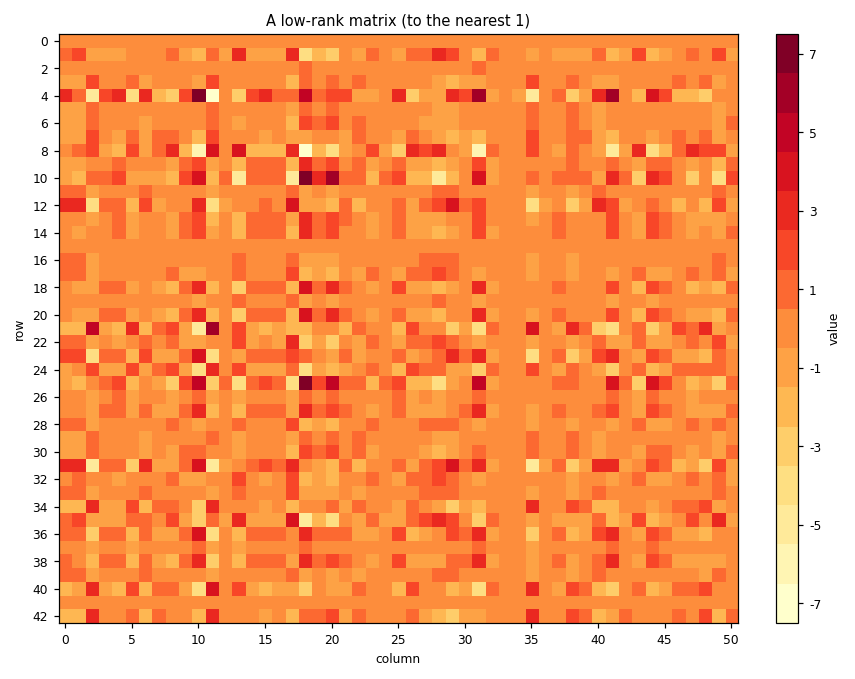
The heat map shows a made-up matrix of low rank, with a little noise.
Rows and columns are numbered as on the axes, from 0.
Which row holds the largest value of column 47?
8
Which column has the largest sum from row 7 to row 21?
18
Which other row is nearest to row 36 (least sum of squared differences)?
38
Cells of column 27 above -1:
29
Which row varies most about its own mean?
4
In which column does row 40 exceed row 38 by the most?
11
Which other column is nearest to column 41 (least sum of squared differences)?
31
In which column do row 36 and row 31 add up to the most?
10
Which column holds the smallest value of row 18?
13
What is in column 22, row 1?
-1
